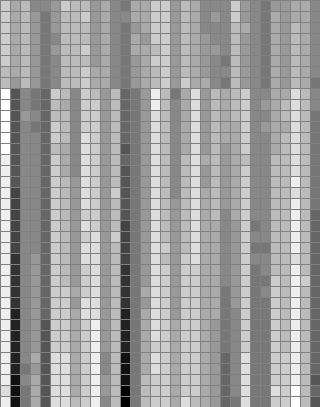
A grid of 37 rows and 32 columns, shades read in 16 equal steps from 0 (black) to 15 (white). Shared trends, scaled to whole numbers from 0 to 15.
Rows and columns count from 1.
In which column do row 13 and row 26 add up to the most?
1
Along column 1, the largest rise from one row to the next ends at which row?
9
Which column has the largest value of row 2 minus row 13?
2
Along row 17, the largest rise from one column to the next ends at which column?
6
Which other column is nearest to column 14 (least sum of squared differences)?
26
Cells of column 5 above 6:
8
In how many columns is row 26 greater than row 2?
14
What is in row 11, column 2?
5
